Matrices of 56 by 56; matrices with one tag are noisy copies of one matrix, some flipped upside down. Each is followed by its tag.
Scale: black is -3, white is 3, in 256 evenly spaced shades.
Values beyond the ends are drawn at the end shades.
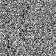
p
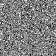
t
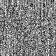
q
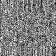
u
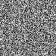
t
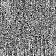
q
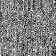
u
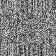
u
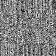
u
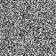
p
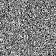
t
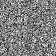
t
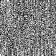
q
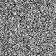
p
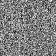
t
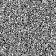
t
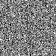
t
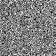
p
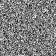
t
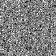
t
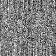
u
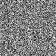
p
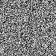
t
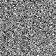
p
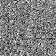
p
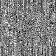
u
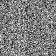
t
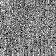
q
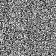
t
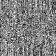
u
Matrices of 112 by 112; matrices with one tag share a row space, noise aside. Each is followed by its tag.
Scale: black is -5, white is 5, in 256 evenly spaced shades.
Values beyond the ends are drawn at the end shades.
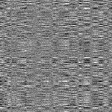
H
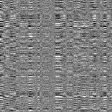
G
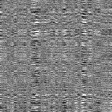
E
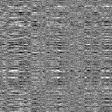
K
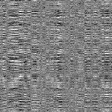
K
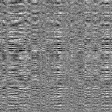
K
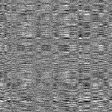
H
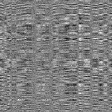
H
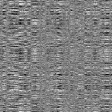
K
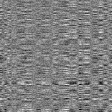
H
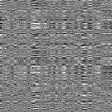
E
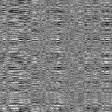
K
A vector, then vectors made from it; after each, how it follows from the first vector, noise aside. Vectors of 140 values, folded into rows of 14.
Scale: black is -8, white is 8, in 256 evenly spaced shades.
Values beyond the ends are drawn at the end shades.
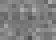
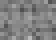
negated.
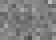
copied.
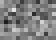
wrapped around, negated, scaled up.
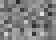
wrapped around, negated, scaled up.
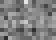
reversed, negated, scaled up.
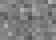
copied.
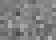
wrapped around.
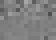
reversed, negated, partly zeroed.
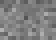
wrapped around.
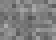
copied.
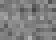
negated.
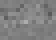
reversed, negated, partly zeroed.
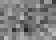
wrapped around, negated, scaled up.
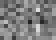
wrapped around, negated, scaled up.
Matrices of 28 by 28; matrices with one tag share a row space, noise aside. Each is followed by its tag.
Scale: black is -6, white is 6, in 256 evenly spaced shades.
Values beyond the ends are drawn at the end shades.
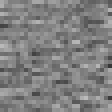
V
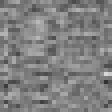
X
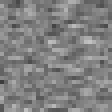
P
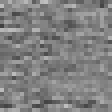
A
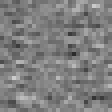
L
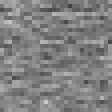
A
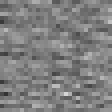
V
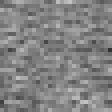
L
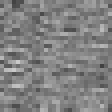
A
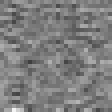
L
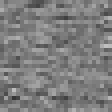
X
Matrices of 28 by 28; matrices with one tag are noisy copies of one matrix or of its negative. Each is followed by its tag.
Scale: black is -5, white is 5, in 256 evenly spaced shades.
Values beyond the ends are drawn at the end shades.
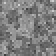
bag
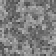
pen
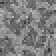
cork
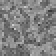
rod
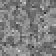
rod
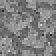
cork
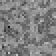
rod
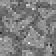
cork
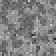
bag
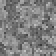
pen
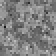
pen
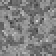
rod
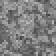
bag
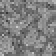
cork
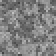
bag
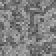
rod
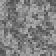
pen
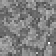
cork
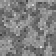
cork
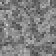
rod
